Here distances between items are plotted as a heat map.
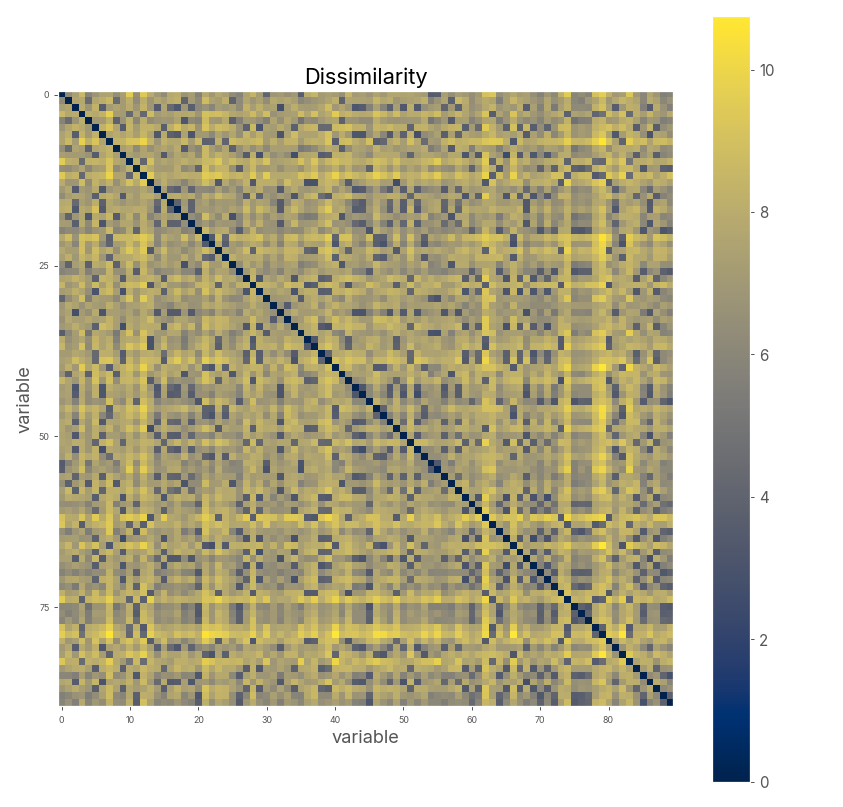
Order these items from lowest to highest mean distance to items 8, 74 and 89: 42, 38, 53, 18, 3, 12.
18, 3, 12, 38, 42, 53
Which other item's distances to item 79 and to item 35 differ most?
55
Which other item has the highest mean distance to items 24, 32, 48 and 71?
79
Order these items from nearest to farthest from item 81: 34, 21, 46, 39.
21, 46, 34, 39
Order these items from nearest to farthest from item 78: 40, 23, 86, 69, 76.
69, 76, 86, 23, 40
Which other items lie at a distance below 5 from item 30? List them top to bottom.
0, 35, 54, 55
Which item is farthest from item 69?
62
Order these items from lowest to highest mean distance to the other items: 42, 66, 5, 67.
67, 5, 42, 66
